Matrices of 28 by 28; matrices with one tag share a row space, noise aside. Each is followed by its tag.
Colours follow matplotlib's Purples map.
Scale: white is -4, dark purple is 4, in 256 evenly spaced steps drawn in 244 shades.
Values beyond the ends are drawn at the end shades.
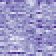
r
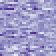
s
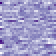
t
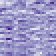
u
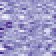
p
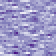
s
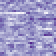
r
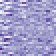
p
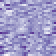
p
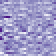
p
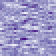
s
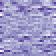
t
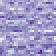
r
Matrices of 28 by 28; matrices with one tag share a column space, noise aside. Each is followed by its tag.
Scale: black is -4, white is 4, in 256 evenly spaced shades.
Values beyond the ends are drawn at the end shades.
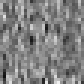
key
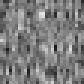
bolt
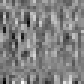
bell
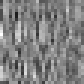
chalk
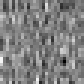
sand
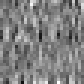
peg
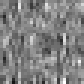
sand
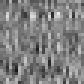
bolt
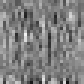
bell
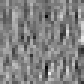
chalk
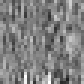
key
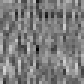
bolt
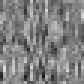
chalk
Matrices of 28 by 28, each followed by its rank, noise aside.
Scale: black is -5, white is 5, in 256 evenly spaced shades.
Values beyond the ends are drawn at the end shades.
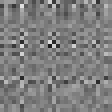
two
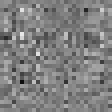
three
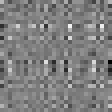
two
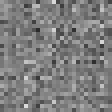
five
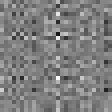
two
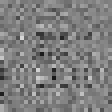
three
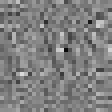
five
